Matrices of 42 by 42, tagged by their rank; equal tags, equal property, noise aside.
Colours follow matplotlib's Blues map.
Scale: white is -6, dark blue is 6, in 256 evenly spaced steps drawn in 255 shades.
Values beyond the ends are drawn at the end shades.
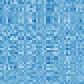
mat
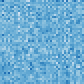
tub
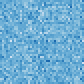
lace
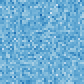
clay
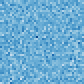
clay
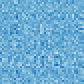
tub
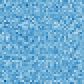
lace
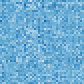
tub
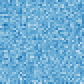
clay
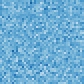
clay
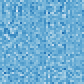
lace
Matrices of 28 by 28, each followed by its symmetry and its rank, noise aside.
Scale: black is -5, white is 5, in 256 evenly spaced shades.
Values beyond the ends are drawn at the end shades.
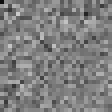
symmetric, rank six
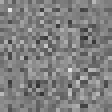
symmetric, rank six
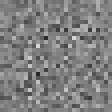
antisymmetric, rank six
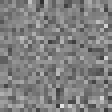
no symmetry, rank six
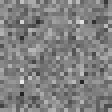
symmetric, rank six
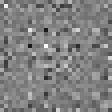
symmetric, rank four
